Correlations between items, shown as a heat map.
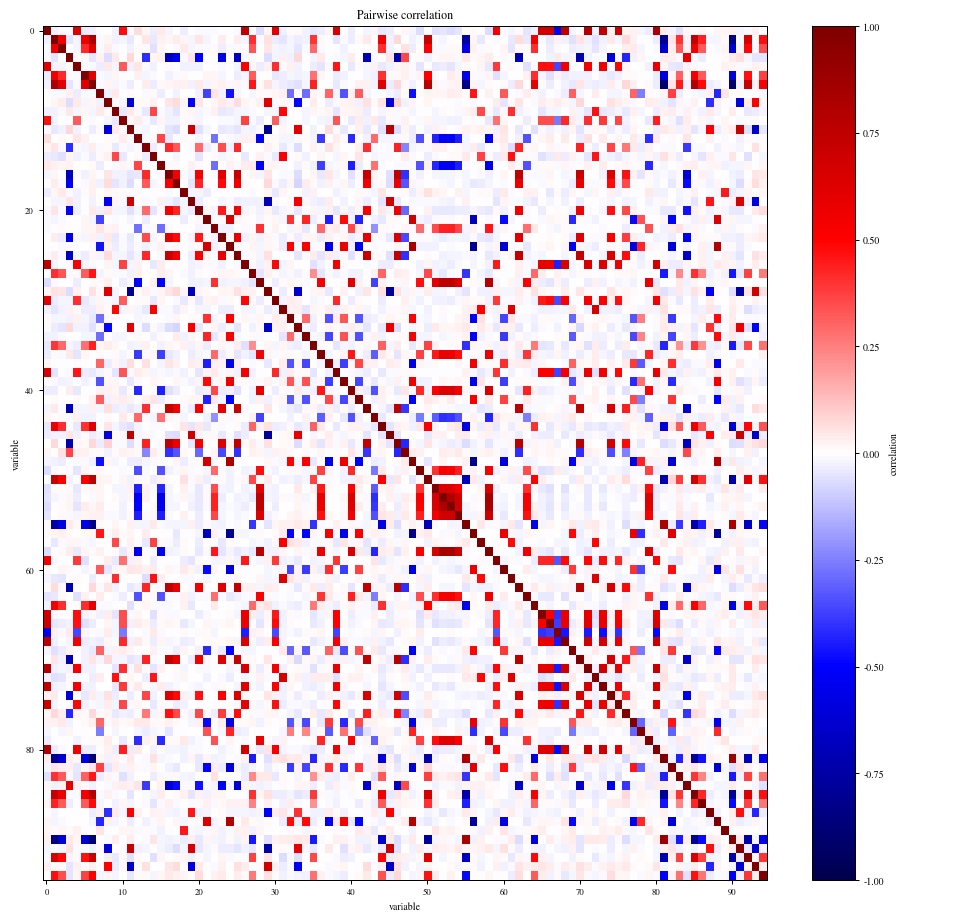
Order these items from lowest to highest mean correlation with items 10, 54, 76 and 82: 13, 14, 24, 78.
24, 78, 14, 13
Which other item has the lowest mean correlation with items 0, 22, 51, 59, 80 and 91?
67
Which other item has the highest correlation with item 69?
56
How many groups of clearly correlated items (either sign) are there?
8
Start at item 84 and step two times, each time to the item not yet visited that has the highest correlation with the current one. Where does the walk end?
47
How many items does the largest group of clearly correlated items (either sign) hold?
17
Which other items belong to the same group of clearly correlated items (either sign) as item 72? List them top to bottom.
9, 14, 31, 57, 61
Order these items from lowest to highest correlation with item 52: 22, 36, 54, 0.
0, 22, 36, 54
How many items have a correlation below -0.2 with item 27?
3
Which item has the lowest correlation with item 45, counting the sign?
29
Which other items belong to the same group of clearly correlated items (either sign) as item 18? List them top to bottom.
89
